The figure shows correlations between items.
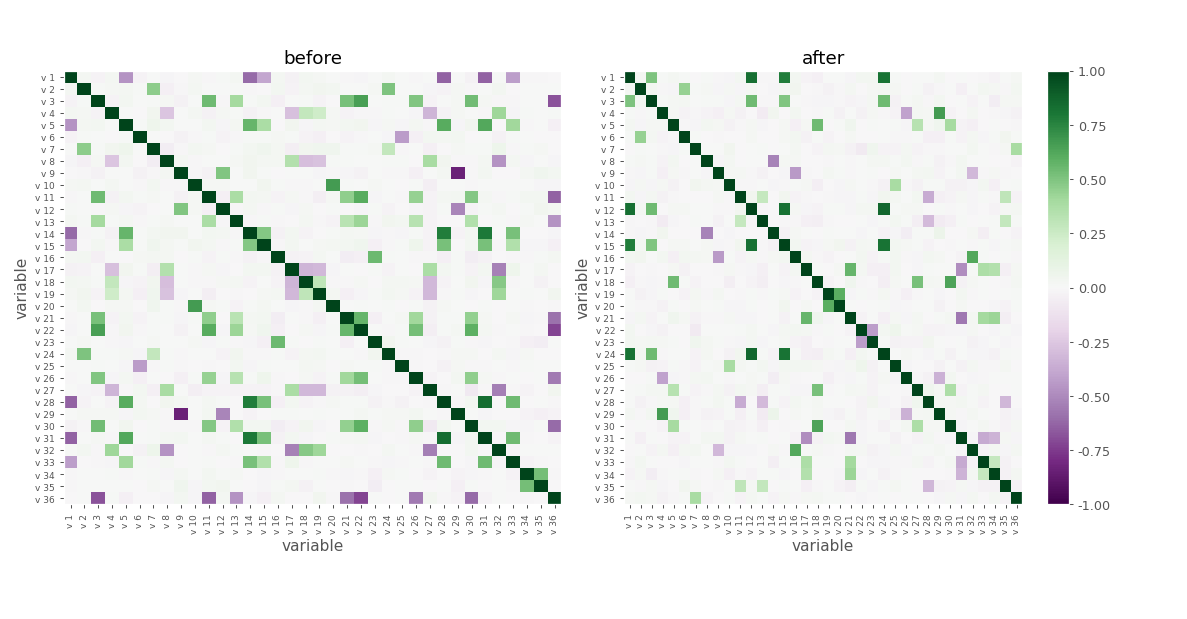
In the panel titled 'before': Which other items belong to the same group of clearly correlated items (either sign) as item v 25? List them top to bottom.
v 6
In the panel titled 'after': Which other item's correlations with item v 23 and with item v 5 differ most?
v 18
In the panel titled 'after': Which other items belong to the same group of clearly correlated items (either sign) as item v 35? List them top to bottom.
v 11, v 13, v 28
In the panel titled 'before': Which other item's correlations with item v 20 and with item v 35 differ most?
v 10
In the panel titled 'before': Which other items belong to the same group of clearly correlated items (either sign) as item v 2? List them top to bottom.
v 7, v 24
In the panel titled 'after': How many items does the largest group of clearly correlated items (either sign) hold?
5
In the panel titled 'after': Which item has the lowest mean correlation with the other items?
v 31
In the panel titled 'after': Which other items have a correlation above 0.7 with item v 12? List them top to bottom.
v 1, v 15, v 24
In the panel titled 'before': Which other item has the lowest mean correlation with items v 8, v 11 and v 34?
v 36
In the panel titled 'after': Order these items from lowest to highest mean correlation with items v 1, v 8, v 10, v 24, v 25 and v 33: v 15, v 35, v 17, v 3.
v 35, v 17, v 3, v 15
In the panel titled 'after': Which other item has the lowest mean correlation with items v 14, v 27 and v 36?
v 8
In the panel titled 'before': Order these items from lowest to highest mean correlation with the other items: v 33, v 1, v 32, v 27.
v 1, v 27, v 32, v 33
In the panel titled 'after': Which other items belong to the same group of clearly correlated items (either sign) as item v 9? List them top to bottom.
v 16, v 32
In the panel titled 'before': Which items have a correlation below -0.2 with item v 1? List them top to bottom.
v 5, v 14, v 15, v 28, v 31, v 33
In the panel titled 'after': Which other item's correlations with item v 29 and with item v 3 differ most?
v 4
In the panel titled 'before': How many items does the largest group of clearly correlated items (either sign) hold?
8
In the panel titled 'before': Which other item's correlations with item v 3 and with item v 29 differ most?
v 9
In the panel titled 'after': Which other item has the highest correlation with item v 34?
v 21
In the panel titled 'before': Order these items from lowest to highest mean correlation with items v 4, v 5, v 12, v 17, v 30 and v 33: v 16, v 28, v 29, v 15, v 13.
v 29, v 16, v 13, v 15, v 28
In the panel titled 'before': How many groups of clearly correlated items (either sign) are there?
9
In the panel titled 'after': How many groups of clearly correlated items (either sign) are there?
12
